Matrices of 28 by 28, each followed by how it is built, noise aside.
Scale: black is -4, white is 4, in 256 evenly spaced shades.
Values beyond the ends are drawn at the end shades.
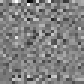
low rank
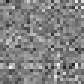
low rank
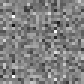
uneven columns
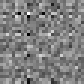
low rank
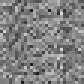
repeating rows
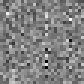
uneven columns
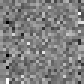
uneven columns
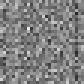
repeating rows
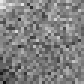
smooth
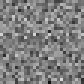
repeating columns
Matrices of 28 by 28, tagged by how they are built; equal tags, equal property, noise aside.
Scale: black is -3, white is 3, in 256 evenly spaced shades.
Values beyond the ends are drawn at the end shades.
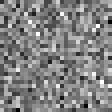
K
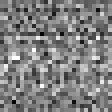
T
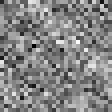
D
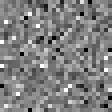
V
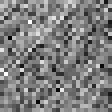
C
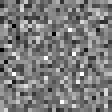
K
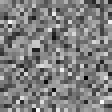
C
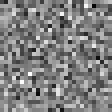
K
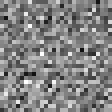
T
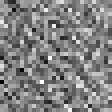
D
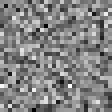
K
